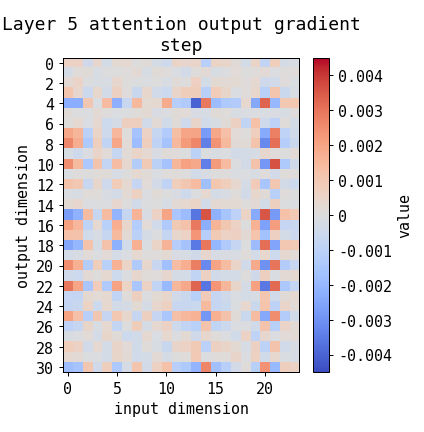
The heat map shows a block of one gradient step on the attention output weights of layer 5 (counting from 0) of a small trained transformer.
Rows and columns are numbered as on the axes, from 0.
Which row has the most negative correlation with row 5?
1
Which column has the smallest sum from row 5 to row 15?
14
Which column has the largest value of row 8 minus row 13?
21
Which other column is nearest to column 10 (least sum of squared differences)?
2
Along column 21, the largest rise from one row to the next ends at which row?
16
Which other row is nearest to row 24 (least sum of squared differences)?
26
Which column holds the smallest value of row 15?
13
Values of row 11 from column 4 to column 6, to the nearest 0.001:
0 0 0
